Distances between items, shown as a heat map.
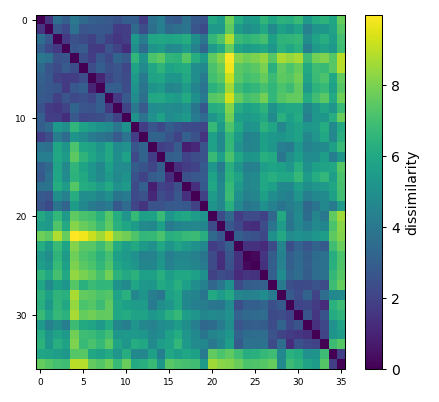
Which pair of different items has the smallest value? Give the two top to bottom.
24, 25
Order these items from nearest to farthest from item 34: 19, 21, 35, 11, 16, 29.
35, 19, 11, 16, 29, 21
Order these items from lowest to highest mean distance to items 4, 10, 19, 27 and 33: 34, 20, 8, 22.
8, 20, 34, 22
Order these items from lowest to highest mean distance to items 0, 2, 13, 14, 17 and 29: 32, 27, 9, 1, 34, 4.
1, 9, 32, 27, 34, 4
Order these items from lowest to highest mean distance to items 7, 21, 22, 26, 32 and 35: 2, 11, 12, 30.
30, 12, 11, 2
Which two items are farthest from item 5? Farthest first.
22, 35
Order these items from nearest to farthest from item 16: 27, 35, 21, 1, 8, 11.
11, 1, 21, 8, 27, 35
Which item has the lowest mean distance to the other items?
19
